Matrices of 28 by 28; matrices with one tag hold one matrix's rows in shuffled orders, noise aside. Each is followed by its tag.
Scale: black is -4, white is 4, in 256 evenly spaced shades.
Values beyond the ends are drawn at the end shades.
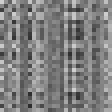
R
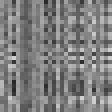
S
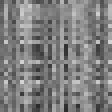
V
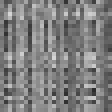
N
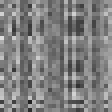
R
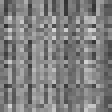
N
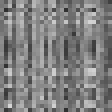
N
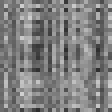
V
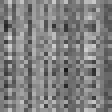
N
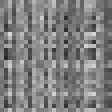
N
